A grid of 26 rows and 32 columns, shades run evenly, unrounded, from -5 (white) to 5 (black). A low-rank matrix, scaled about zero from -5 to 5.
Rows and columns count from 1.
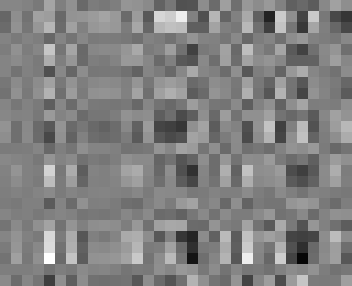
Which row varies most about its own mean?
24
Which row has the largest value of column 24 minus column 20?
2
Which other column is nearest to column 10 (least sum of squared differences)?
4
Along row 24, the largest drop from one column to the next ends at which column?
23
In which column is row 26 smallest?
28
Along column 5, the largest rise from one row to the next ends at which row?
25
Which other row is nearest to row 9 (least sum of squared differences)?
21
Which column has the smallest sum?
5
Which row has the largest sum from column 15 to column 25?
12
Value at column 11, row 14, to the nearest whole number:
0
